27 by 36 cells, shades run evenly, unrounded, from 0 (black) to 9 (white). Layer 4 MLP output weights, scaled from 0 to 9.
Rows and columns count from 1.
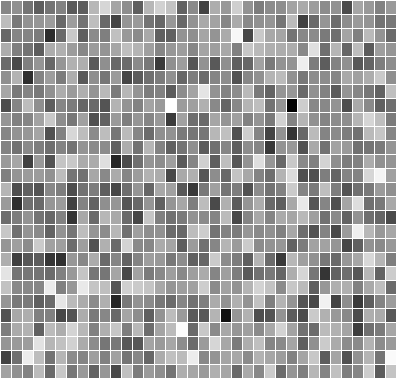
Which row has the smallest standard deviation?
11
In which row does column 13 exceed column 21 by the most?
23
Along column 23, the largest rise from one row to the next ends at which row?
4
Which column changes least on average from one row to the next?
15
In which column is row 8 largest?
16
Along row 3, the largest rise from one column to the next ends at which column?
24
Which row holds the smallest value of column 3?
6
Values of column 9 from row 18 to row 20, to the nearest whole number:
3 6 4
